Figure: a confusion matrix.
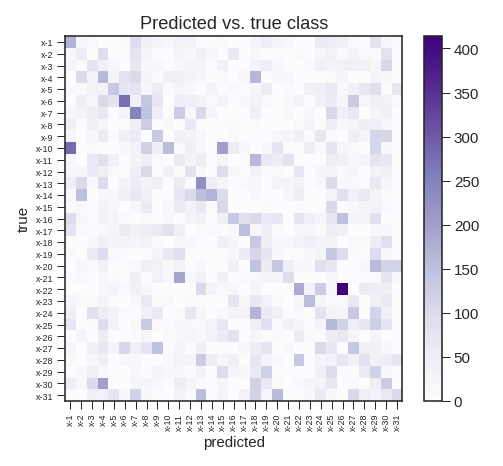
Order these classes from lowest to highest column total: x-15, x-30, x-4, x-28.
x-28, x-15, x-30, x-4
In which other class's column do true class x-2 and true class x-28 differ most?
x-22
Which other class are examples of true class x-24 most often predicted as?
x-18
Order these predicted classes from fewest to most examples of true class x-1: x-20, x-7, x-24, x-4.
x-4, x-20, x-24, x-7
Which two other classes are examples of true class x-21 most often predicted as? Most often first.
x-11, x-30
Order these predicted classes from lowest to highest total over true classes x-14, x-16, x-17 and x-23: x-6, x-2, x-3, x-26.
x-3, x-6, x-2, x-26
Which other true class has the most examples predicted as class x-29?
x-20
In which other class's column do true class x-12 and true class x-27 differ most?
x-9
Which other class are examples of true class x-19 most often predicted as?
x-25
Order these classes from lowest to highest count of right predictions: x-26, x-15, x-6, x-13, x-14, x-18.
x-26, x-15, x-18, x-14, x-13, x-6
